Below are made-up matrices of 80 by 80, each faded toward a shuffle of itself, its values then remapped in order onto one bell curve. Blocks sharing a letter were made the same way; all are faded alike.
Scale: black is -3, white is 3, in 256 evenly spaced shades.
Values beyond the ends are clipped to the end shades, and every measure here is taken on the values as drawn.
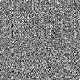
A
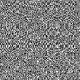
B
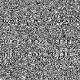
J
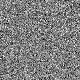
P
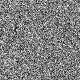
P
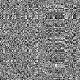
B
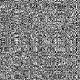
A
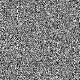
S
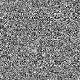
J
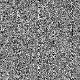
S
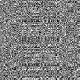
B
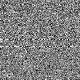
J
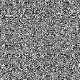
J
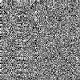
A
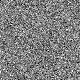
P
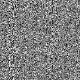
S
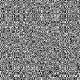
B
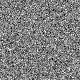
P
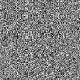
A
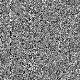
S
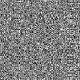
A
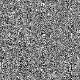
S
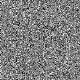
S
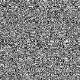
J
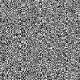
A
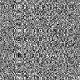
B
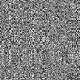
A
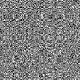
B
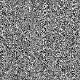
S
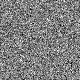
P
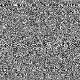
J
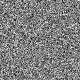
P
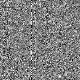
S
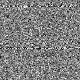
J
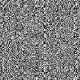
A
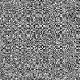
B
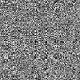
A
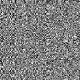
A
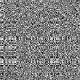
B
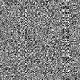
A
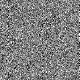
S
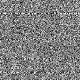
J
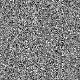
S
